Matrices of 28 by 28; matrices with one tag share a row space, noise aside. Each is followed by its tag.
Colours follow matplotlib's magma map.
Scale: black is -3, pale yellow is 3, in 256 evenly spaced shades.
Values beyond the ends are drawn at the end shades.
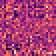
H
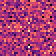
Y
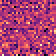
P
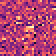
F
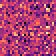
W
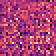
W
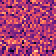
Y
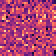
F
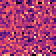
F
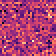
H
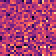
F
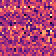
Y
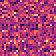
P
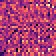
W
